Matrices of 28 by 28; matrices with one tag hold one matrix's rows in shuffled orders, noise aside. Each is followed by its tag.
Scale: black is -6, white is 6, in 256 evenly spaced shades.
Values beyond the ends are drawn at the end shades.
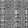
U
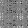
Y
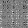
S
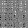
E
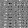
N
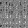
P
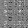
N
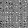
P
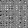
P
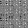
P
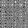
E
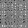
E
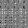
E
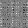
S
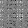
Y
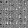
P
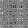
Y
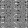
U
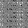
Y
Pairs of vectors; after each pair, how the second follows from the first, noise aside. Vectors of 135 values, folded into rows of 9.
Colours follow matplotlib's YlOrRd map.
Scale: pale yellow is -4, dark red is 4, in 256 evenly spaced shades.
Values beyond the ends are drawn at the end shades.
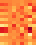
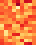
wrapped around.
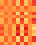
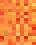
negated, shrunk.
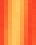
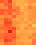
wrapped around, negated, shrunk.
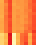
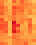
wrapped around, negated, shrunk.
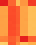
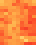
negated, shrunk.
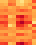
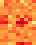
partly zeroed.
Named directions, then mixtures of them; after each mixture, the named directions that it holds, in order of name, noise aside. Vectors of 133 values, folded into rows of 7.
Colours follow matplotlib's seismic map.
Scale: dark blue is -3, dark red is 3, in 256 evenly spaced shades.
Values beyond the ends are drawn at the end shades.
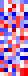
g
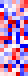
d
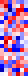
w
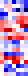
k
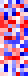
d, k, w.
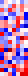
g.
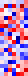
d, g, w.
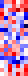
d, g, k.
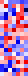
g, k, w.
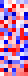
d, g.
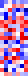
d, g, k.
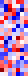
w.
